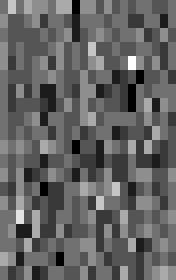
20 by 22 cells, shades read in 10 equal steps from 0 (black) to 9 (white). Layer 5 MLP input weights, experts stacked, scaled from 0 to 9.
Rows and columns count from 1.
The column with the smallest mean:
10
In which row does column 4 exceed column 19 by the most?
18
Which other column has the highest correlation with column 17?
6
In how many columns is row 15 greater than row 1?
8
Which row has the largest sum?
1
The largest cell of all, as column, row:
17, 5
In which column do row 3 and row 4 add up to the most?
12
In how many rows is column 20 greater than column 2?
6
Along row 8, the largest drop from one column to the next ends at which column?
20
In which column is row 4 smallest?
21
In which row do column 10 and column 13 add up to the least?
11
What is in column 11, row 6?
5
